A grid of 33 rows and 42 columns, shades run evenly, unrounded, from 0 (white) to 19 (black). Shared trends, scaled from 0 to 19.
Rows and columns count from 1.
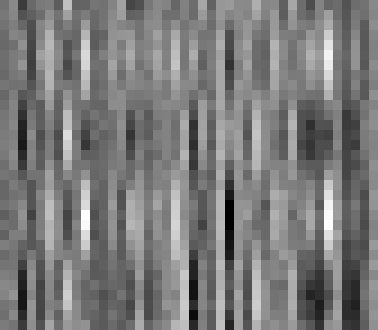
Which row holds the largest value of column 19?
2
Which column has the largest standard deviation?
37
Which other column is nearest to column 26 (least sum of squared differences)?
41
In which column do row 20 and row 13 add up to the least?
25
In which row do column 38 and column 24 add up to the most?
1
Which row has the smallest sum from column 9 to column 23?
6
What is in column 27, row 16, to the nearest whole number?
7
